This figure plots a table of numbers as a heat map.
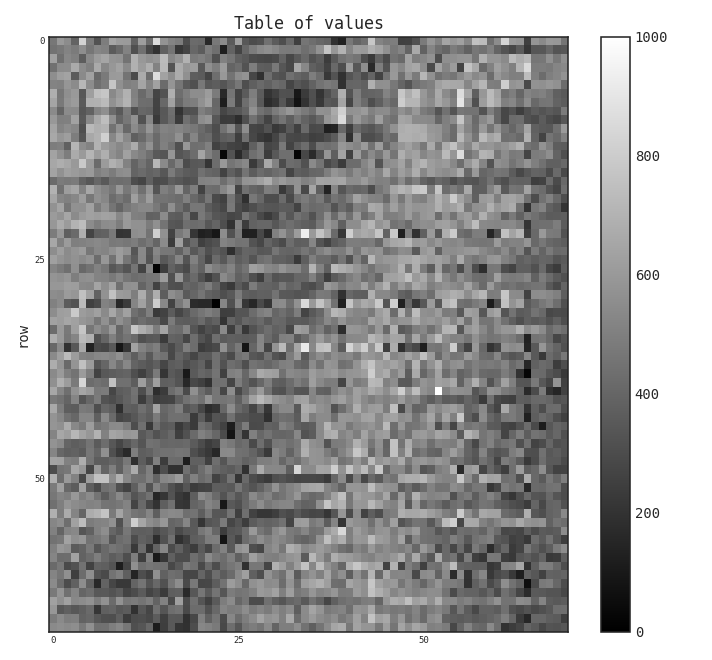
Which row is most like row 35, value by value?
60
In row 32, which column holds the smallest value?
23
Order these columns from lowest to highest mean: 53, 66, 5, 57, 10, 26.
26, 66, 10, 57, 5, 53
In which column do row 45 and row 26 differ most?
24
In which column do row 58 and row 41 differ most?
28
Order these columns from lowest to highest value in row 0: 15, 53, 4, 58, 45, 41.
41, 45, 15, 53, 58, 4
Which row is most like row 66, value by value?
63
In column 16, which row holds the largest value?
6
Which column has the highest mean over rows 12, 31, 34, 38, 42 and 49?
44
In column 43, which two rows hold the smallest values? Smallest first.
3, 2
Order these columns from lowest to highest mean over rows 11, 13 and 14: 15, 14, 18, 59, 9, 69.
18, 69, 15, 14, 59, 9
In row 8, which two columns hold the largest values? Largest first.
39, 38
